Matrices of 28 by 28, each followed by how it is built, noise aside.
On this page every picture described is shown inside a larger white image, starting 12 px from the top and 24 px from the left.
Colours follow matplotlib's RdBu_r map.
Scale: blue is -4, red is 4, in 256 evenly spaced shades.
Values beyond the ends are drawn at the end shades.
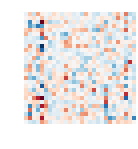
uneven columns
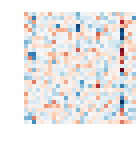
uneven columns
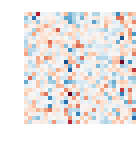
uneven columns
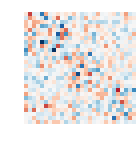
block diagonal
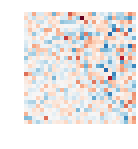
upper triangular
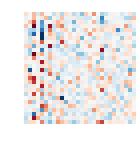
uneven columns
